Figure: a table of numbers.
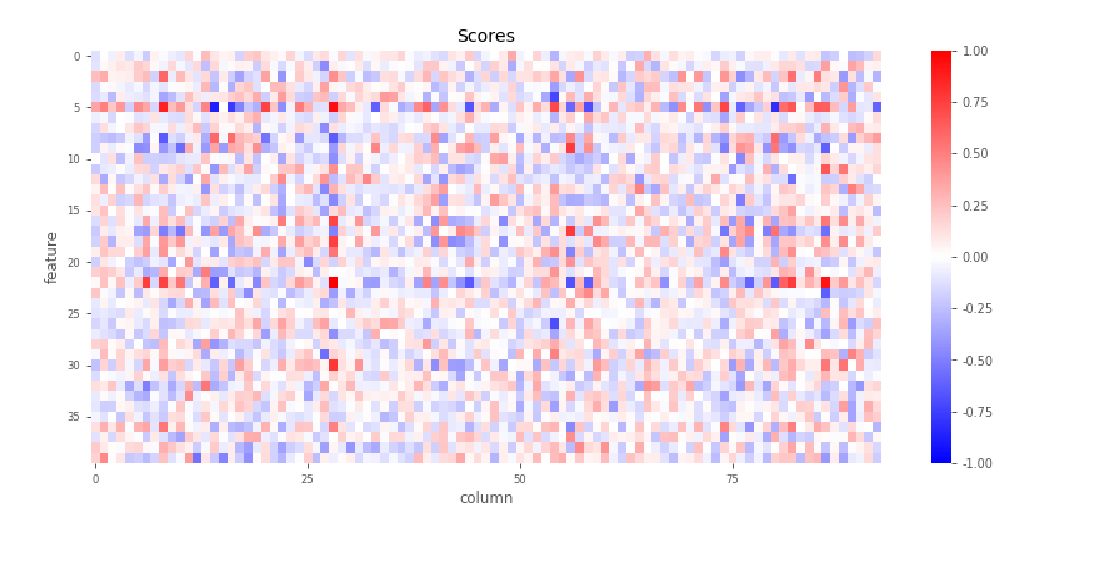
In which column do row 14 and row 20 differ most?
56
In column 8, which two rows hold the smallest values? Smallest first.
8, 17
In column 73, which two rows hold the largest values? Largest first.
12, 5
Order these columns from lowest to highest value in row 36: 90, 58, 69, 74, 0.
58, 90, 0, 69, 74
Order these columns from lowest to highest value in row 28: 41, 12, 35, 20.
12, 35, 20, 41
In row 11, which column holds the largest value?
86
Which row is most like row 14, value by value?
10
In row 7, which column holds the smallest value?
27
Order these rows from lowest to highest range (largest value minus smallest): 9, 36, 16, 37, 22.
37, 36, 16, 9, 22
